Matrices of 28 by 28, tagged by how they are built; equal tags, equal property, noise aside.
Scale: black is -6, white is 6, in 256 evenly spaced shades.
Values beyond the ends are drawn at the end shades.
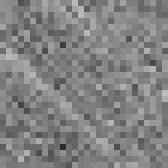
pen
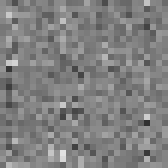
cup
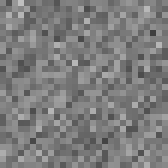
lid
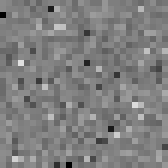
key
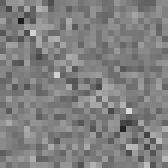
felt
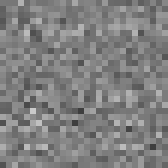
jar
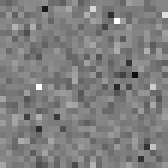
key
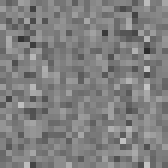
cup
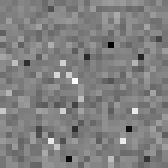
key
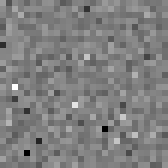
key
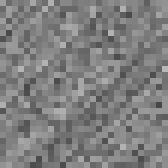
lid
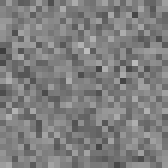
pen
